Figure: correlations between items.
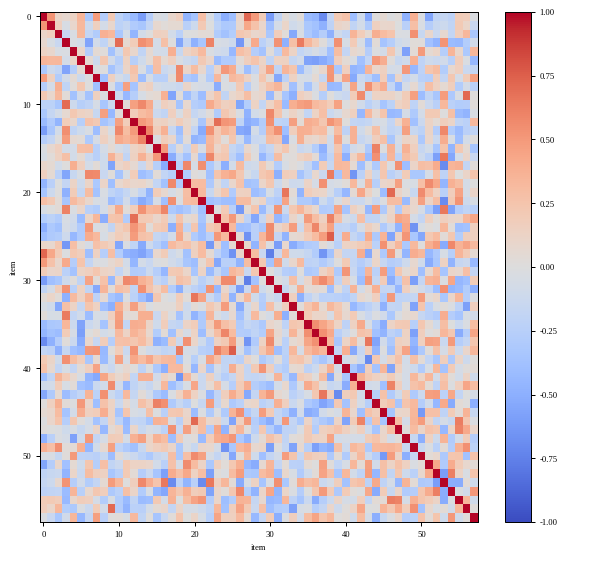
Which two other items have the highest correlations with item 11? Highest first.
30, 8
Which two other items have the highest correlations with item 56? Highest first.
9, 49
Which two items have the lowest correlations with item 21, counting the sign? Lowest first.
53, 13
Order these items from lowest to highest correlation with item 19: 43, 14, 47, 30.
14, 30, 43, 47
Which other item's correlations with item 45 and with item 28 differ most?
26
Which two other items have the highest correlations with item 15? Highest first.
44, 16
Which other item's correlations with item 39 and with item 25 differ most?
43
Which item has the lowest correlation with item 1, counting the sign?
37
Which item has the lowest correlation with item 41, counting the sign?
18
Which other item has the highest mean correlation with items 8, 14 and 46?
41
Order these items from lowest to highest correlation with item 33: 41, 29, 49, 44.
49, 41, 29, 44
